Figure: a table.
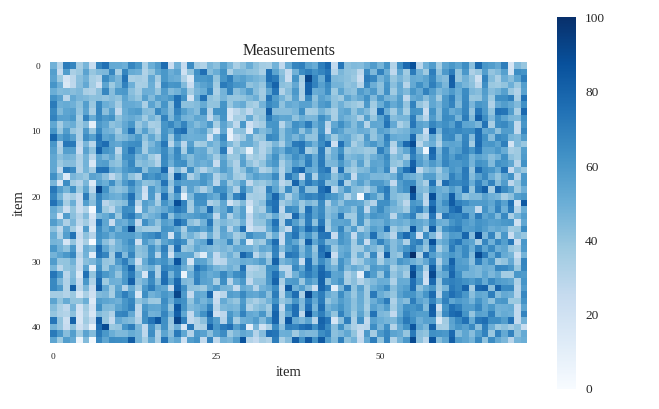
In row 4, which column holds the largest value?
39
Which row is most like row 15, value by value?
36
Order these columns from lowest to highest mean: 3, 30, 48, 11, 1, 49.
30, 1, 48, 3, 49, 11
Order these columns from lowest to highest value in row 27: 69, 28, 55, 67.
28, 67, 69, 55
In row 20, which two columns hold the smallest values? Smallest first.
47, 20
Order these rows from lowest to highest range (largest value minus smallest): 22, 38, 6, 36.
6, 36, 38, 22
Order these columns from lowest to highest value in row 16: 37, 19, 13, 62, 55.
19, 62, 13, 37, 55
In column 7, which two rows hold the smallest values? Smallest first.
3, 2
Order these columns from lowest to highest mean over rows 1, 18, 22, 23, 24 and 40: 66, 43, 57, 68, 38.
57, 43, 68, 38, 66
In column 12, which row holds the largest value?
25
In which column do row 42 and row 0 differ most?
29
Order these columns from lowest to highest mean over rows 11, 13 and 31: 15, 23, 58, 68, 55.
15, 23, 68, 58, 55
